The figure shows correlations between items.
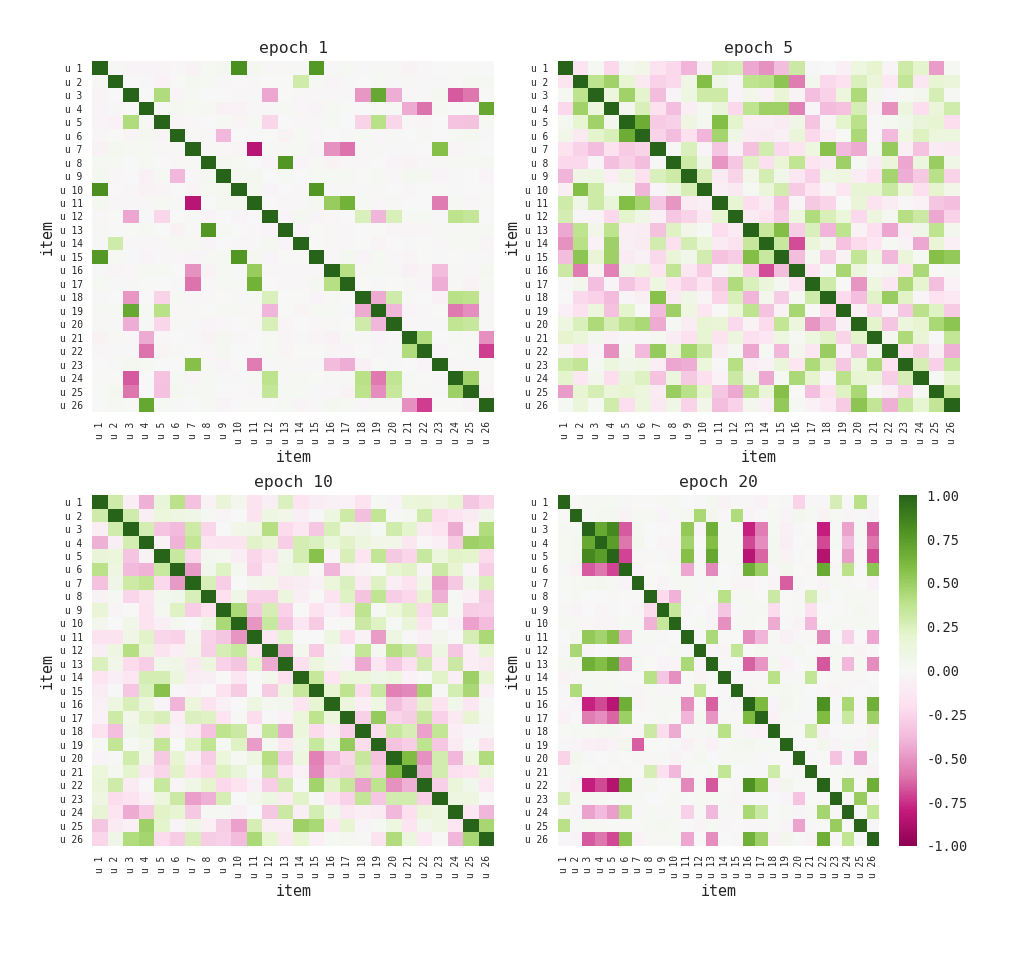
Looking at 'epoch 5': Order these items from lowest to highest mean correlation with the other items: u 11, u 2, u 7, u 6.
u 7, u 11, u 6, u 2
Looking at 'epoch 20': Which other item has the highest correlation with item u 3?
u 5
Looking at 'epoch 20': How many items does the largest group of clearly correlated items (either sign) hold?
11
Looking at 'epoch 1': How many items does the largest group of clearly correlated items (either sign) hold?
8
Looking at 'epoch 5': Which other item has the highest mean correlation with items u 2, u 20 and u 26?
u 15
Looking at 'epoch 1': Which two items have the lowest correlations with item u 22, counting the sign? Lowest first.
u 26, u 4
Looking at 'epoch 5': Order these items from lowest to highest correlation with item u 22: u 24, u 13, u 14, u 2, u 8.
u 13, u 24, u 2, u 14, u 8
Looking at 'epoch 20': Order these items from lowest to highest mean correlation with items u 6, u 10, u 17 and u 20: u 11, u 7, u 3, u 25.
u 3, u 11, u 25, u 7
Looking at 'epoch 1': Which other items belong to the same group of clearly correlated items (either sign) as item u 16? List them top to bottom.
u 7, u 11, u 17, u 23
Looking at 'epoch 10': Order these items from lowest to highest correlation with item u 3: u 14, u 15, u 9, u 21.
u 15, u 14, u 9, u 21
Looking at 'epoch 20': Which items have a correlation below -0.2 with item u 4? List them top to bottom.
u 6, u 16, u 17, u 22, u 24, u 26
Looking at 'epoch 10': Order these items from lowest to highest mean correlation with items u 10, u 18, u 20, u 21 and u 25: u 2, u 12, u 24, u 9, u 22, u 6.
u 22, u 24, u 2, u 6, u 9, u 12
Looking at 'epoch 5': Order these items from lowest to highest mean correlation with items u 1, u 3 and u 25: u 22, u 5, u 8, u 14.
u 14, u 22, u 8, u 5
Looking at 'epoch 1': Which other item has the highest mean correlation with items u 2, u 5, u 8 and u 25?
u 13
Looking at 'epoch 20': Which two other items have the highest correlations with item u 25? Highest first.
u 23, u 1
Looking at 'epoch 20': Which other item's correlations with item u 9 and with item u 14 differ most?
u 10
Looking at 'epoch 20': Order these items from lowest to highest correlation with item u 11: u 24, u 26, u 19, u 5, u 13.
u 26, u 24, u 19, u 13, u 5
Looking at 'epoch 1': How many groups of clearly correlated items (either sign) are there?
7
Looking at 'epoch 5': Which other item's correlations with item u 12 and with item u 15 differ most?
u 25
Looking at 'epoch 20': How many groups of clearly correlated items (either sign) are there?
5
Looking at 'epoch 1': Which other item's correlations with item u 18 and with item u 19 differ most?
u 3
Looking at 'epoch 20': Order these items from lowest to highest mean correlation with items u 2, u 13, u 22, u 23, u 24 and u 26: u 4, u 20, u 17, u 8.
u 4, u 20, u 8, u 17
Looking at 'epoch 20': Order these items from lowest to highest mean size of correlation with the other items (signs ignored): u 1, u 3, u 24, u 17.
u 1, u 24, u 17, u 3
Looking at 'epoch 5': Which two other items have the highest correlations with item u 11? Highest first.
u 5, u 6
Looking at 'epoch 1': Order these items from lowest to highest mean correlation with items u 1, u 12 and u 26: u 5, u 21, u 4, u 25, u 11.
u 21, u 5, u 11, u 25, u 4
